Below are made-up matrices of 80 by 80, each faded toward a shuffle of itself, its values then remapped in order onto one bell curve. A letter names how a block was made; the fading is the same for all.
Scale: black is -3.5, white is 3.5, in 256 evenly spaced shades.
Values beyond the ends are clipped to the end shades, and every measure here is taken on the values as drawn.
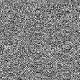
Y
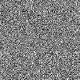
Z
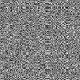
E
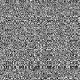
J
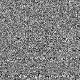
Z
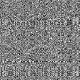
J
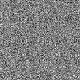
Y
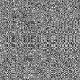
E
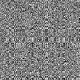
E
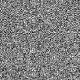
Y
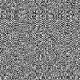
E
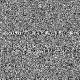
Z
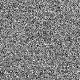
Z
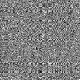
J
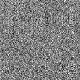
Y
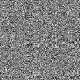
Y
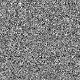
Z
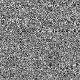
Z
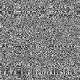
J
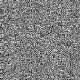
Y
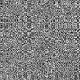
E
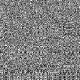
J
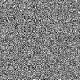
Y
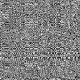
J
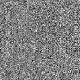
Y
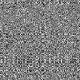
J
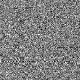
Z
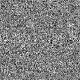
Z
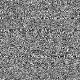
Z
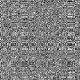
E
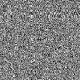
Y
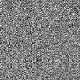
Y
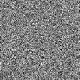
Y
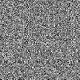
Y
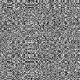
E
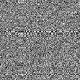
J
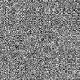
Y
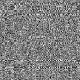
J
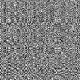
E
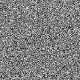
Z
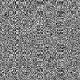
E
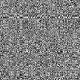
J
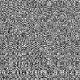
E
